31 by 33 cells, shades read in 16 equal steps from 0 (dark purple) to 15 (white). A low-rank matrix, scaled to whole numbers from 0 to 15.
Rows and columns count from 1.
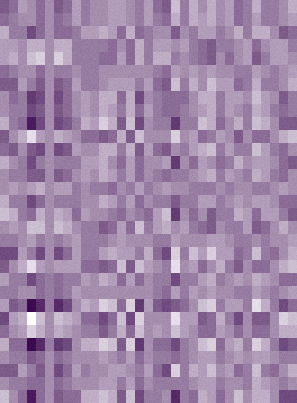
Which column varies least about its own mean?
6
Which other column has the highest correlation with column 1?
27
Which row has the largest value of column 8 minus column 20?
17
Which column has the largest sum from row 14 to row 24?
24
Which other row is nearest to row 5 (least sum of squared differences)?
18
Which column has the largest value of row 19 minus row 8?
4
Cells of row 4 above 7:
19
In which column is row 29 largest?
20
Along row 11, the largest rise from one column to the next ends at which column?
16
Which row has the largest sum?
25
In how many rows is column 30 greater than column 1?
17
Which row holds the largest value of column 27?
31
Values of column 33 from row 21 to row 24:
11 6 9 6
